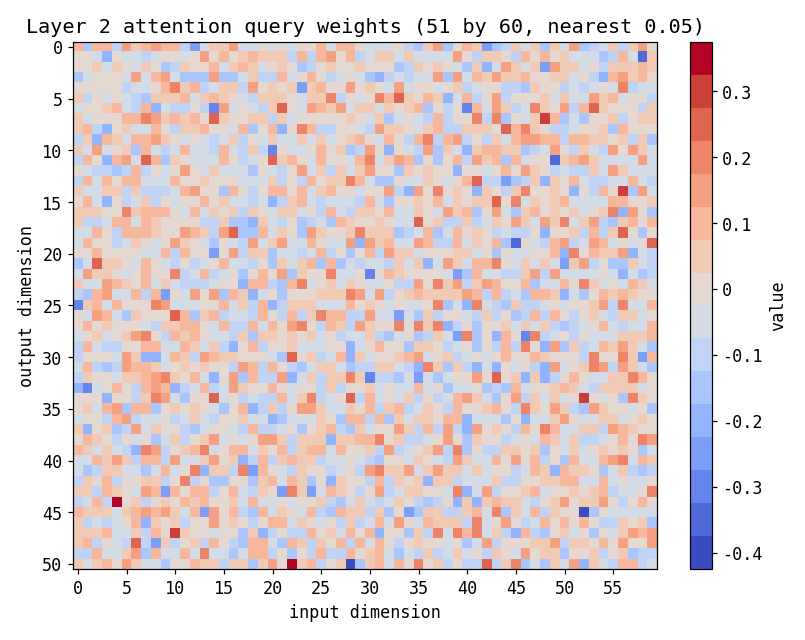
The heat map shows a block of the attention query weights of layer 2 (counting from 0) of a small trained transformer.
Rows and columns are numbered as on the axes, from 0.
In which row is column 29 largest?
18
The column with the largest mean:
56
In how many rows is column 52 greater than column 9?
20
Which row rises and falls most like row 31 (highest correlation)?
29
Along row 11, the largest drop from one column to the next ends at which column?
49
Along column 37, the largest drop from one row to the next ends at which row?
26
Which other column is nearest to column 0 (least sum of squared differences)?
27
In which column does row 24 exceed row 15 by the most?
3
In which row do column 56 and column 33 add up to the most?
4
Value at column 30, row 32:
-0.3
